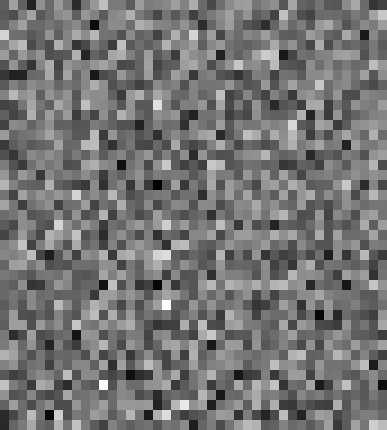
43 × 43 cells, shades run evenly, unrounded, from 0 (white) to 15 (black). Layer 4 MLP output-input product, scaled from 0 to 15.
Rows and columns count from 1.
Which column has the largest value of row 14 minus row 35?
12
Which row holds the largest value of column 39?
29
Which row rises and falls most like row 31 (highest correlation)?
42
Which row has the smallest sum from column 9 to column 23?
41
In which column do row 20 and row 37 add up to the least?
9
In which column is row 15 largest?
39
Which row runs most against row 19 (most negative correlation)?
11
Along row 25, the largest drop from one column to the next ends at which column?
20
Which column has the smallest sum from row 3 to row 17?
36
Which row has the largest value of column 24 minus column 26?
35
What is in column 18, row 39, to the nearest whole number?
6
